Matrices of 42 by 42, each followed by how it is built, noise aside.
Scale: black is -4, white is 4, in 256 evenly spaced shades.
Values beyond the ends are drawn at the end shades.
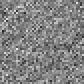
Hankel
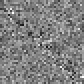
banded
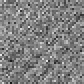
Hankel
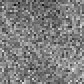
smooth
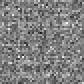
blocks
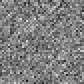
Hankel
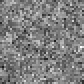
smooth
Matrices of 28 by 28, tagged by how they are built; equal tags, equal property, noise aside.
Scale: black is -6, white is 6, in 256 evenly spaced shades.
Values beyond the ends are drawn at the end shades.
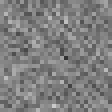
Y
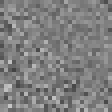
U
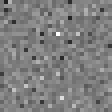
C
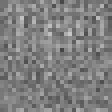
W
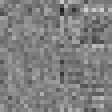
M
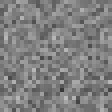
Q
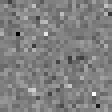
C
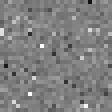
C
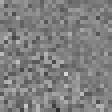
U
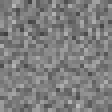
Q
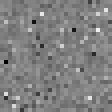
C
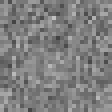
W
